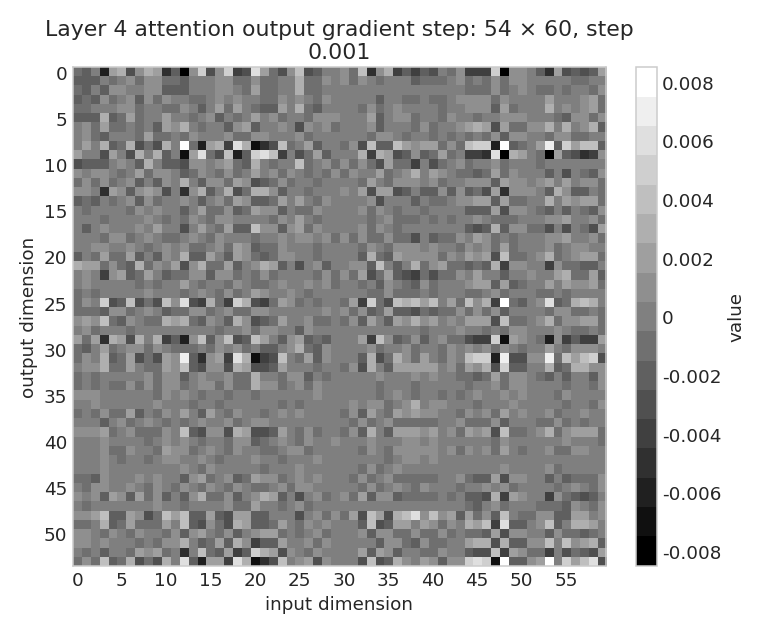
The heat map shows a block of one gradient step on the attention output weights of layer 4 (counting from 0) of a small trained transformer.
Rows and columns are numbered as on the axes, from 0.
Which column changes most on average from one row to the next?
48
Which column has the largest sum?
53
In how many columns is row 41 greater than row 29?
29
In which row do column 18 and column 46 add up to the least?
9
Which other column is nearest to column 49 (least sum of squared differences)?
50
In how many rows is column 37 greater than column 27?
22
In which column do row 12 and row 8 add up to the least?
20
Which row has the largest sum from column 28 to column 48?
25
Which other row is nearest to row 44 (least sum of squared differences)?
15
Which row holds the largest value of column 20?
0
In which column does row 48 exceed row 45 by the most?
38
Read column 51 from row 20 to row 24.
0 0 0.001 0 0
